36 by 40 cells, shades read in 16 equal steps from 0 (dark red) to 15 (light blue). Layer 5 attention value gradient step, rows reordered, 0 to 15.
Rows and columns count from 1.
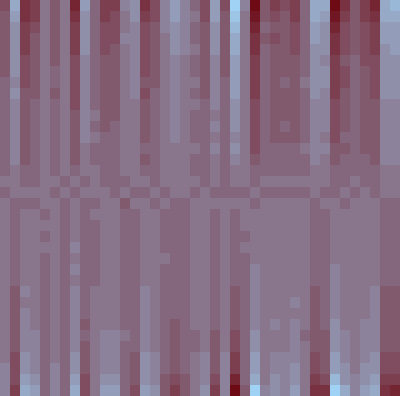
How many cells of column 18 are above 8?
13
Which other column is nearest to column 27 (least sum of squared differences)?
36
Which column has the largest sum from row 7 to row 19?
24
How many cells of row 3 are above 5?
28
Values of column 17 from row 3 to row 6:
9 8 8 8
